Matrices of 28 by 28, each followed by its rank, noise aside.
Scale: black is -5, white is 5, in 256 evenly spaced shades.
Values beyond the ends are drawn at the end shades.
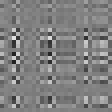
one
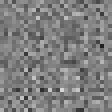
six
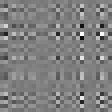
one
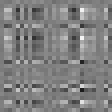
one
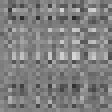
two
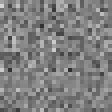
six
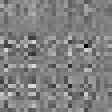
three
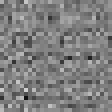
four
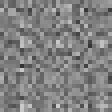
four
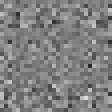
six
